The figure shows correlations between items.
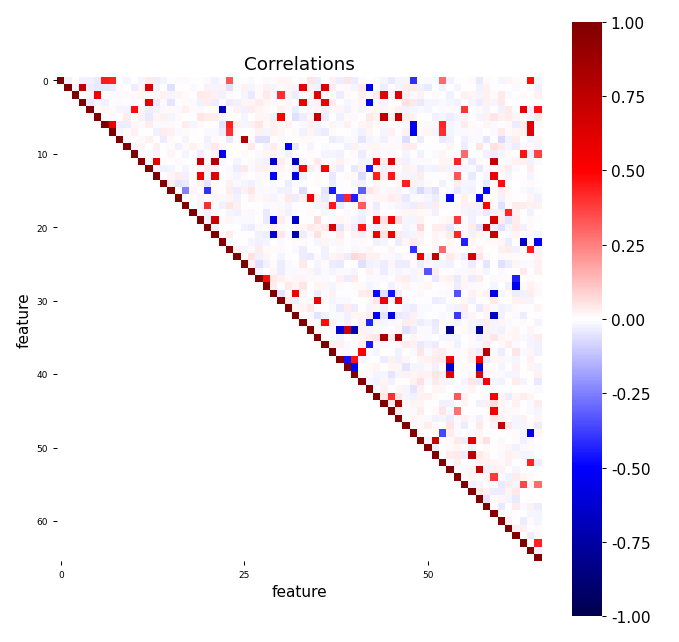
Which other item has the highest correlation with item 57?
53
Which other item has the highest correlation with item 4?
63
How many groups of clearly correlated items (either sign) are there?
14
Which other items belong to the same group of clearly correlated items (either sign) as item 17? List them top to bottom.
15, 20, 37, 41, 58
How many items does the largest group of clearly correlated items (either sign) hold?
10
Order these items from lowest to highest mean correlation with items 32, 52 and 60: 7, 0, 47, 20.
20, 0, 7, 47
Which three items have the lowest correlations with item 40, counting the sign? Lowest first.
34, 39, 16
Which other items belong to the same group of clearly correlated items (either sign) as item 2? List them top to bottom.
5, 30, 35, 44, 46
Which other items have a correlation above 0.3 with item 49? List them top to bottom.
24, 51, 56
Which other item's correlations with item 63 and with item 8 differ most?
25
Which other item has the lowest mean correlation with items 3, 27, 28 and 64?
62
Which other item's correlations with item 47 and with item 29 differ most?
60
